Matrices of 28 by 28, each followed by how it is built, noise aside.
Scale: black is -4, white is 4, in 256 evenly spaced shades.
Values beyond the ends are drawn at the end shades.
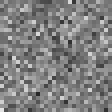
Hankel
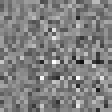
low rank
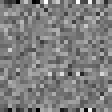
uneven rows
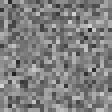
noise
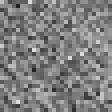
Toeplitz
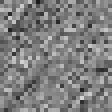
Hankel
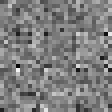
low rank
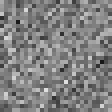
Hankel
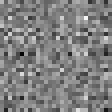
low rank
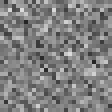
Toeplitz
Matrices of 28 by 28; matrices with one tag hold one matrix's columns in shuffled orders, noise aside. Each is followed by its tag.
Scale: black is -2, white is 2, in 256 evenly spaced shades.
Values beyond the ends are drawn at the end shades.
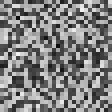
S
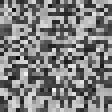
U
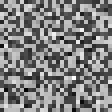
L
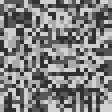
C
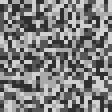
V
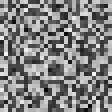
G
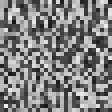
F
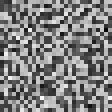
G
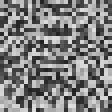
U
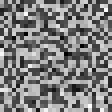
L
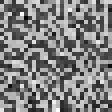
V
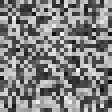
U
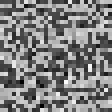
S
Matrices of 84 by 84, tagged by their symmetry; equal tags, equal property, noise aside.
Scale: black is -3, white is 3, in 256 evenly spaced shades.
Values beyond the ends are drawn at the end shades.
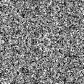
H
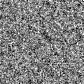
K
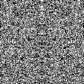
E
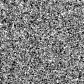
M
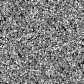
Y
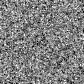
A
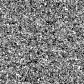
Y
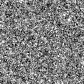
K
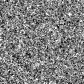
K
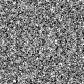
H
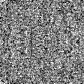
H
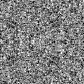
H
